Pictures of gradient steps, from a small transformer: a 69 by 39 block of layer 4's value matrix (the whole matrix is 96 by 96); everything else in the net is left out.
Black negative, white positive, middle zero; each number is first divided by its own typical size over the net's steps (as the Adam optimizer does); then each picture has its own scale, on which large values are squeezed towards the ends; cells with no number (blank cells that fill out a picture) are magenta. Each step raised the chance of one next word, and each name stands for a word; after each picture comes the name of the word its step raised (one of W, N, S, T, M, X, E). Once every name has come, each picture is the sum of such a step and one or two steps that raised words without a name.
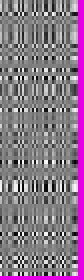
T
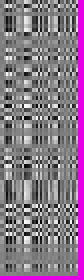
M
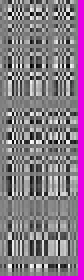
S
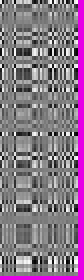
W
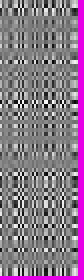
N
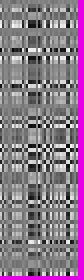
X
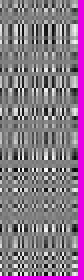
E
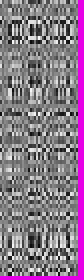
E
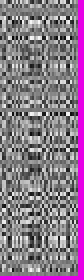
M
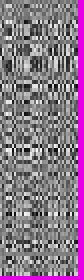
X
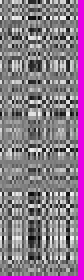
M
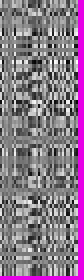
N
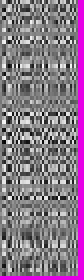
S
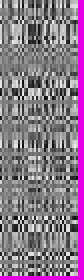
E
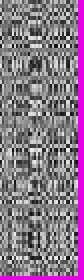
T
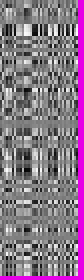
E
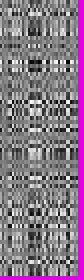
N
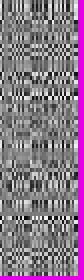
T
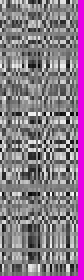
S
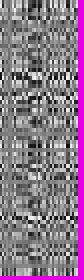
N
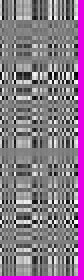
M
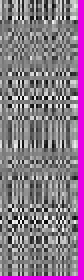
M
